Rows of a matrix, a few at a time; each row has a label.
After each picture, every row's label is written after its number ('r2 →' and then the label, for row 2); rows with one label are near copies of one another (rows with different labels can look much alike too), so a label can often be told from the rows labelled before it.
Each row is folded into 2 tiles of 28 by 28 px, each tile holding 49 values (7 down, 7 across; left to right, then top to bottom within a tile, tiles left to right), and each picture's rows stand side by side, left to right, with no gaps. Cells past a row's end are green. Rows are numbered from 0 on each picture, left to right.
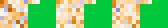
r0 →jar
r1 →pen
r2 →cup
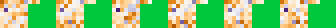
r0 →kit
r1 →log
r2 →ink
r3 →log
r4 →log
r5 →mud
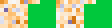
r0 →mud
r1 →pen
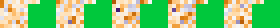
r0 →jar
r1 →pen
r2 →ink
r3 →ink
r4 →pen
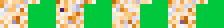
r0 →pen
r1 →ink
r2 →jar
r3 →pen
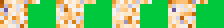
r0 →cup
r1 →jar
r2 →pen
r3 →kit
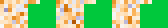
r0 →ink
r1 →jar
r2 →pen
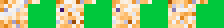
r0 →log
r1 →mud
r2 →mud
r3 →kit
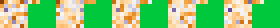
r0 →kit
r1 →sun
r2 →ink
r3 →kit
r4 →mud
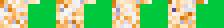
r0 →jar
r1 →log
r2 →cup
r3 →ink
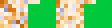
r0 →jar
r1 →cup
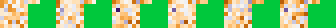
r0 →jar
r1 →cup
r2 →mud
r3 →mud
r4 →sun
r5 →kit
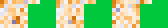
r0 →pen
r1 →pen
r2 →cup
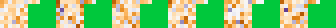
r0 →pen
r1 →cup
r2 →jar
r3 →pen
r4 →log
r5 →ink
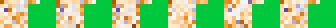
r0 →ink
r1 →cup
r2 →cup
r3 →sun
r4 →log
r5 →ink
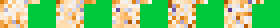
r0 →log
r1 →sun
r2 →mud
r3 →cup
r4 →kit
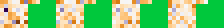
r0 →mud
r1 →mud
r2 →mud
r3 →cup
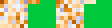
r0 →sun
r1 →jar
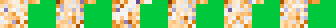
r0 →mud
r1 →sun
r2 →log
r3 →sun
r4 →kit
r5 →sun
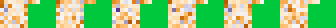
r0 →cup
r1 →sun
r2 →mud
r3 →ink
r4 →cup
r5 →jar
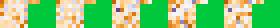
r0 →sun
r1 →sun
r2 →ink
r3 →log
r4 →kit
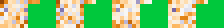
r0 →sun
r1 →cup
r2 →log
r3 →ink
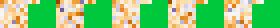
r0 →pen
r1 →kit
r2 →jar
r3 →ink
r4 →log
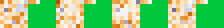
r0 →ink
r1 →cup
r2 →log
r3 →ink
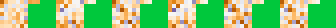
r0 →sun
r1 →log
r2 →jar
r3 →log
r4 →jar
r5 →jar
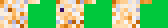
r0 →jar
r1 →mud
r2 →sun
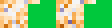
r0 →log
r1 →log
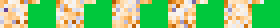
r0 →mud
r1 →jar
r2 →sun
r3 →log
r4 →cup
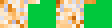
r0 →jar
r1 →sun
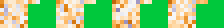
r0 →cup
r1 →jar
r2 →log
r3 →sun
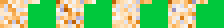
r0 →jar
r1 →jar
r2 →sun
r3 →kit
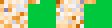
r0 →ink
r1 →sun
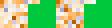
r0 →kit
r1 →jar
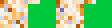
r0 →jar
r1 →cup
